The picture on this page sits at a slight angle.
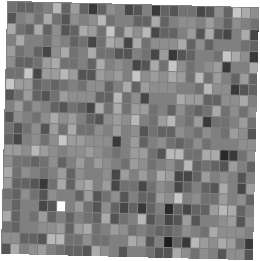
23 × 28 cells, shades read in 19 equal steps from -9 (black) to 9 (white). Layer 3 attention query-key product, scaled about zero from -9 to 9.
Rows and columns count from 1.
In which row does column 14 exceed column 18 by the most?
3
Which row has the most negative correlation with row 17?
23
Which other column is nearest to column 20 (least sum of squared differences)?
13
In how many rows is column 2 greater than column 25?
10
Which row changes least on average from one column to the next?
21
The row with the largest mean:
7
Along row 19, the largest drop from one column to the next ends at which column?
8
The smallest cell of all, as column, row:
19, 22
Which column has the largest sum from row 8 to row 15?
15
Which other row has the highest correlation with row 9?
18
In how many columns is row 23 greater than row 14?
8
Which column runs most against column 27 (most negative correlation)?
1
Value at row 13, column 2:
-4
